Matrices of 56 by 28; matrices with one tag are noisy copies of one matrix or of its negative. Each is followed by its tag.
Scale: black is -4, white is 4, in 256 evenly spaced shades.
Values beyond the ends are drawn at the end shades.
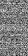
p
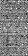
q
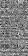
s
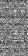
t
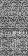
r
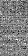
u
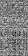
r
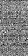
u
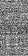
q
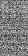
u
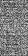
q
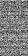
u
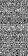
p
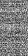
p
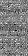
p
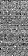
u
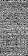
q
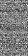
p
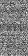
p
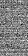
s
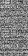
s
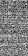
u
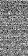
u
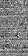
s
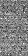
u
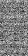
t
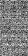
u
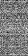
q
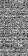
s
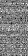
p
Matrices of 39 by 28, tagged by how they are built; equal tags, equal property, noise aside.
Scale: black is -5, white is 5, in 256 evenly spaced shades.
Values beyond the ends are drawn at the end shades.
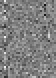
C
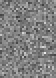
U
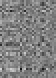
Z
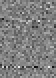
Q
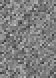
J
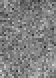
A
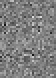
Z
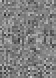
Z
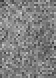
A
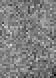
A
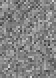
J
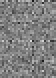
Z
